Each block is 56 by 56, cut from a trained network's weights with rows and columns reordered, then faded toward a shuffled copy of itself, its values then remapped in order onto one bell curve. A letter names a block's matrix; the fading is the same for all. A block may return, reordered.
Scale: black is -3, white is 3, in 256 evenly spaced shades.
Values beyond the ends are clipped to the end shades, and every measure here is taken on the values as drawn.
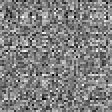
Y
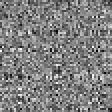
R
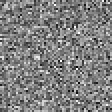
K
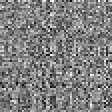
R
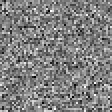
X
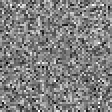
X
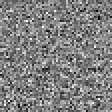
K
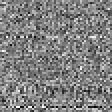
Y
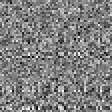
Y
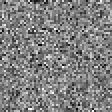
X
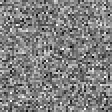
K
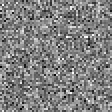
K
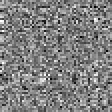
R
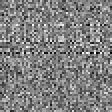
Y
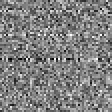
Y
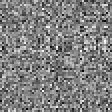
R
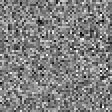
K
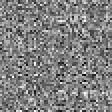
R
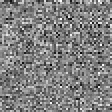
R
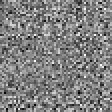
R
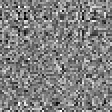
R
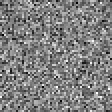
X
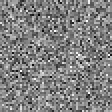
K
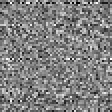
Y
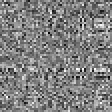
Y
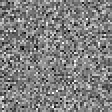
K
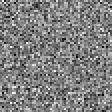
X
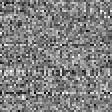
Y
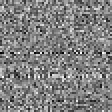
Y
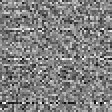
Y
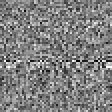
Y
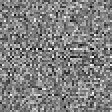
Y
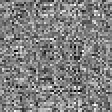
R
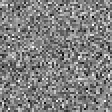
K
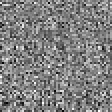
R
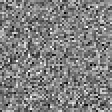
K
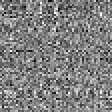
R
